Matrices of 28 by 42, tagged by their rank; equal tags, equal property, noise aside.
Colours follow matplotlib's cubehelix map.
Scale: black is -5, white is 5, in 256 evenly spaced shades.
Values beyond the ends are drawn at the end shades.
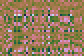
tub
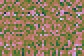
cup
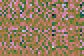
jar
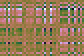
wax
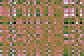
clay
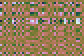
clay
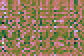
jar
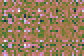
jar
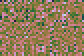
cup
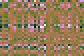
clay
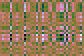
wax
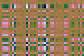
wax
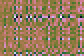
clay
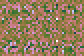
cup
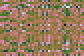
jar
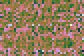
cup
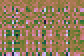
clay
